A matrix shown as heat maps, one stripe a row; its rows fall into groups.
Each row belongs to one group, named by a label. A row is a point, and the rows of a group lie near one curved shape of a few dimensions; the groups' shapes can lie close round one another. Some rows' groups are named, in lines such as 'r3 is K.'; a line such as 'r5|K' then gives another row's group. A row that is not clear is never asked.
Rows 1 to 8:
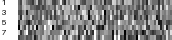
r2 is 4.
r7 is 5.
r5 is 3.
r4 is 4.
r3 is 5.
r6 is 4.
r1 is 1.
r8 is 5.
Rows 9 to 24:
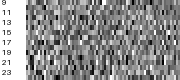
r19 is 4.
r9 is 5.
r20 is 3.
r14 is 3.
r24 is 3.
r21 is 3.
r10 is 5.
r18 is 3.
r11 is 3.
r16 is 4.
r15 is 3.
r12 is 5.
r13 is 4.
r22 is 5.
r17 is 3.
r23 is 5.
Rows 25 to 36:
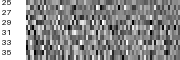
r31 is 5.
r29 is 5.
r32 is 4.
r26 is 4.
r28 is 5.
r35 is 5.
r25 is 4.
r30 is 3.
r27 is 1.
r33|3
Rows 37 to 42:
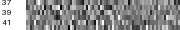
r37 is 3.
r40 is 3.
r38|4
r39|4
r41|5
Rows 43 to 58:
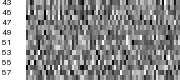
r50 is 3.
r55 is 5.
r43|3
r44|4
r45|5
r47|4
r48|4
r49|4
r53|4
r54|3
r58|3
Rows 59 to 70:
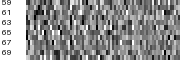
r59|4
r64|4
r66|3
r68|1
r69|3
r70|4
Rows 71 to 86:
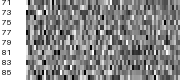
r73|5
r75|3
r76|5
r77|4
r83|5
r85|4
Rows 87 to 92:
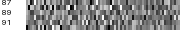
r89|3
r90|5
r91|4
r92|4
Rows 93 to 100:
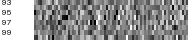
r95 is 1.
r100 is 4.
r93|3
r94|3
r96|3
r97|4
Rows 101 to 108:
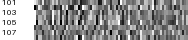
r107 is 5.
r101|5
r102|1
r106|5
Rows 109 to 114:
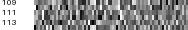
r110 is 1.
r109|4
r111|5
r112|5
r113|4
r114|4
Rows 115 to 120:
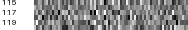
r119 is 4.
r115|4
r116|4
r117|4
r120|3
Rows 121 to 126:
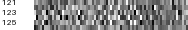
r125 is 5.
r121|3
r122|5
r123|3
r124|1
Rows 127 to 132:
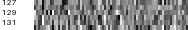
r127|3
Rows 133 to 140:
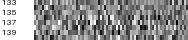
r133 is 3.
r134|5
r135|3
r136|5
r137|4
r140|5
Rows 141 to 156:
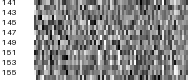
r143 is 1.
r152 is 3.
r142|5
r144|5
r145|4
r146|5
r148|1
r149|4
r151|5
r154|3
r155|1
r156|5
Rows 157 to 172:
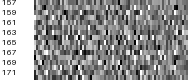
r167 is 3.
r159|3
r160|1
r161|3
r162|4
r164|1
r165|3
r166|5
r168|3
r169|5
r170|1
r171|3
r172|1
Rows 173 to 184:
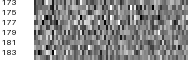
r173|5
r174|5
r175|1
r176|5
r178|3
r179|5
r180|4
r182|3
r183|5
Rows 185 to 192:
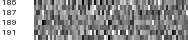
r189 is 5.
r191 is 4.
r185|5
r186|4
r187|5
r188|4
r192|4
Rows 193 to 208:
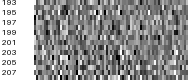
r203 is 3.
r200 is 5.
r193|5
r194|3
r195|4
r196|5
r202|5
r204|4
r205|1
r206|1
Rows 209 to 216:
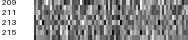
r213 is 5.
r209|3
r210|3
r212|4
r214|4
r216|1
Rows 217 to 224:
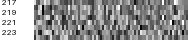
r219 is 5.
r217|3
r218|5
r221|3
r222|1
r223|3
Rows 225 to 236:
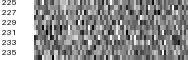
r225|5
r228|5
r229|1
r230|4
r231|4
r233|3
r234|4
